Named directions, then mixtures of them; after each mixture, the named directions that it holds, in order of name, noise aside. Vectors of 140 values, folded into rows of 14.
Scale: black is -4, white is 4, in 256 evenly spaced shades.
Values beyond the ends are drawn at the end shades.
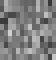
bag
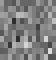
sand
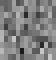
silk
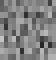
bag, silk.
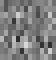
sand, silk.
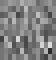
bag, sand, silk.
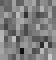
silk.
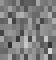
bag, sand.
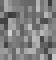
bag.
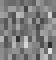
bag, sand, silk.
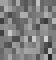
bag, sand, silk.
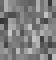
bag.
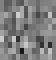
sand, silk.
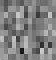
sand, silk.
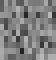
bag, silk.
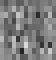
sand, silk.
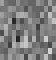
sand.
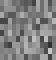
bag, sand.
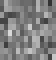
bag.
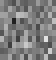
sand.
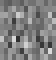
sand, silk.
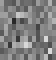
sand.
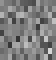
bag, sand.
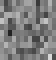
bag, silk.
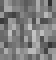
bag.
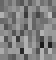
bag, sand, silk.
